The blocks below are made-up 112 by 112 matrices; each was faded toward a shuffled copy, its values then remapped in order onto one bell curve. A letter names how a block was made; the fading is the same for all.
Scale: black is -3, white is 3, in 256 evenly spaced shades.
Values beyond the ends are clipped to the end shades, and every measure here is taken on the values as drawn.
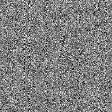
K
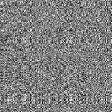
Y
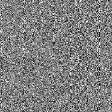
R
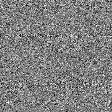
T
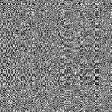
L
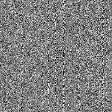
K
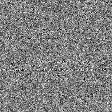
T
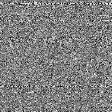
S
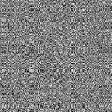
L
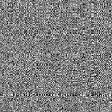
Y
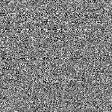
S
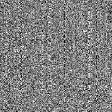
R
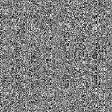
R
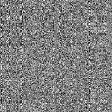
R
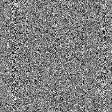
K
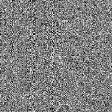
R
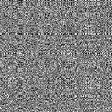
Y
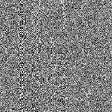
R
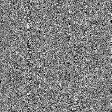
K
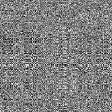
Y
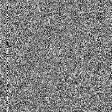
K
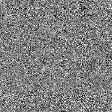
S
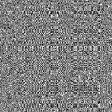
L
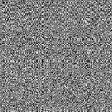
L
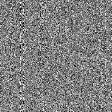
K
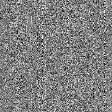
K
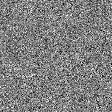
T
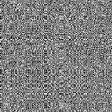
L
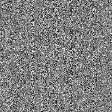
K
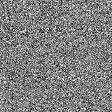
T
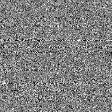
S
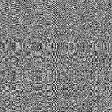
L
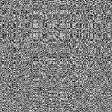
L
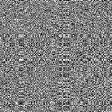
L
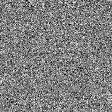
T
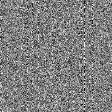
K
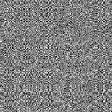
L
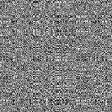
Y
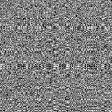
Y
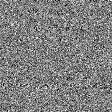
T
